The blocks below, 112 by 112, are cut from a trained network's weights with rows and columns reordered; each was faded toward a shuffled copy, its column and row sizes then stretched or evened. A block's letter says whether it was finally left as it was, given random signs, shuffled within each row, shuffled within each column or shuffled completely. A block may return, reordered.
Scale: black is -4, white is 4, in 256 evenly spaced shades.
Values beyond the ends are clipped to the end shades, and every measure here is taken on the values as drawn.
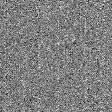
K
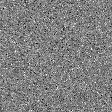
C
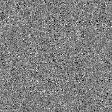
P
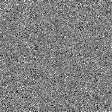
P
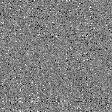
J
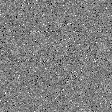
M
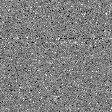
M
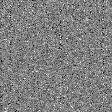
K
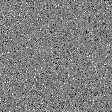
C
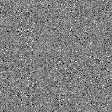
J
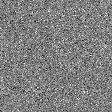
M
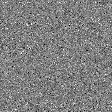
M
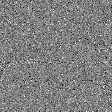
P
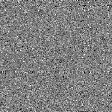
J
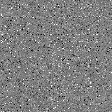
J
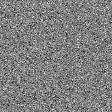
K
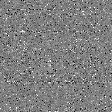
J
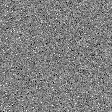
C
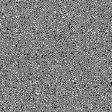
P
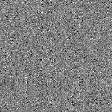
J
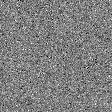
C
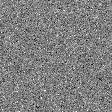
C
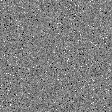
K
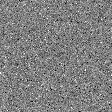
C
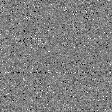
J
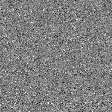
M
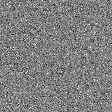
M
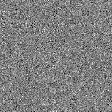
J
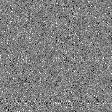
J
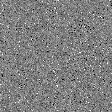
K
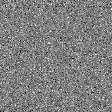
M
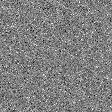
C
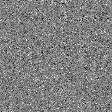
P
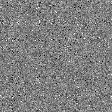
P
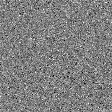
M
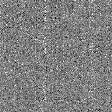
J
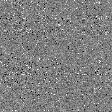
J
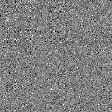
J
